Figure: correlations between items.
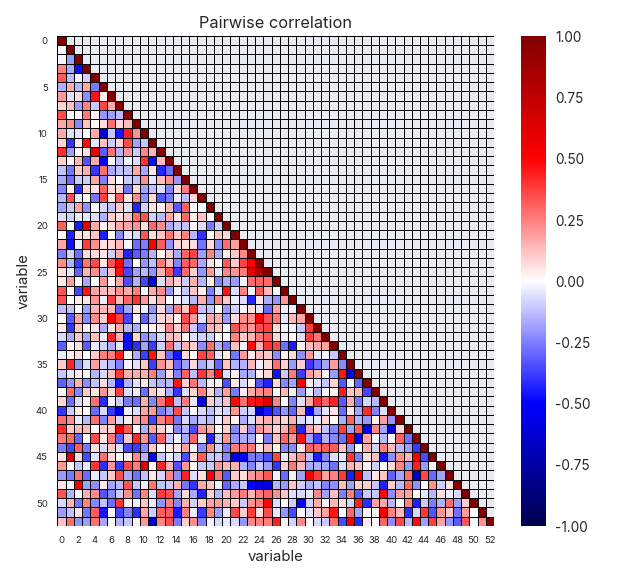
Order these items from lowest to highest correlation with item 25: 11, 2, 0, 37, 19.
37, 2, 11, 19, 0
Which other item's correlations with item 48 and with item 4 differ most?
24
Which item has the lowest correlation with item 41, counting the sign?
11
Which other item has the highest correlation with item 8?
10
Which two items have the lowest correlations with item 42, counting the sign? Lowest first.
40, 37
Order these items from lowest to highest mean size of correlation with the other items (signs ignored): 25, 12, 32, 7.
32, 12, 7, 25
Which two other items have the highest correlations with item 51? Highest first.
39, 33
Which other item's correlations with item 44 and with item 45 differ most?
1
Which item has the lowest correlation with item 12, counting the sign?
14
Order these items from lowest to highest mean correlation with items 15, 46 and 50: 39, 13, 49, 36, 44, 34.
44, 34, 49, 39, 13, 36
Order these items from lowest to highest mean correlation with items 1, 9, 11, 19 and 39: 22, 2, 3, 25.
2, 22, 25, 3
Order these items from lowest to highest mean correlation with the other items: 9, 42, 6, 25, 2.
2, 9, 42, 6, 25
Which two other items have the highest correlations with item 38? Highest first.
34, 7
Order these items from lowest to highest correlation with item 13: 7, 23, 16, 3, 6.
3, 16, 7, 6, 23
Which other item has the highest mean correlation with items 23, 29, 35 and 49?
52
